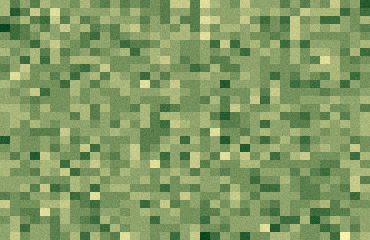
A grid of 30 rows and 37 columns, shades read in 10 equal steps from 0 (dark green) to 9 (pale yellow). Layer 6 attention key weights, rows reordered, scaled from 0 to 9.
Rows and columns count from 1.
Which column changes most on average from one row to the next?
10
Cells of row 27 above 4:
16
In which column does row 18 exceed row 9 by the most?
20
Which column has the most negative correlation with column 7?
8
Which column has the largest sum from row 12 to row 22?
18
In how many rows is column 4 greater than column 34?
10
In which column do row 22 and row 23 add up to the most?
36
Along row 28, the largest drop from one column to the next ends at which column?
32
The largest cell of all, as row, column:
30, 35
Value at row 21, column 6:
6
